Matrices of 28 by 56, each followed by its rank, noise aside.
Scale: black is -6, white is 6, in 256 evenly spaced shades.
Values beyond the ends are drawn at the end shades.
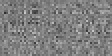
four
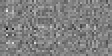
three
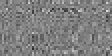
four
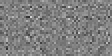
four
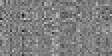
four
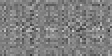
three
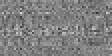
four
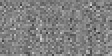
five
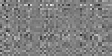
four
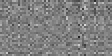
four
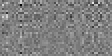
two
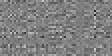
four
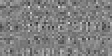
four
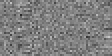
five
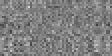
four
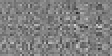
four
